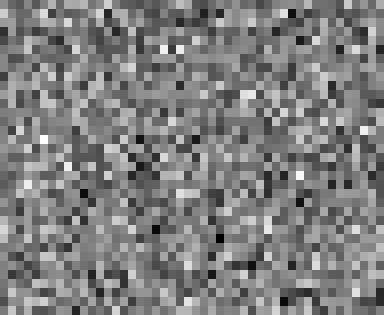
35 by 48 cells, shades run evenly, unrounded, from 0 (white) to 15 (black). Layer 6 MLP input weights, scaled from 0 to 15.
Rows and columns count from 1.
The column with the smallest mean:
6
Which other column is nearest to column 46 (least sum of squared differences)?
30
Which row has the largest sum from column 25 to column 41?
4
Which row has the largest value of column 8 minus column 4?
5
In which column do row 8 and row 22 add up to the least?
23
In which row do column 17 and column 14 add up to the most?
2
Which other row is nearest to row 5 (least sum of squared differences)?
7
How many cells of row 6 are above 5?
41
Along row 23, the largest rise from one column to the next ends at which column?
17
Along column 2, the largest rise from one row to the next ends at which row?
31
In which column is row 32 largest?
16
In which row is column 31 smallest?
11
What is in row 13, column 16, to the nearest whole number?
5
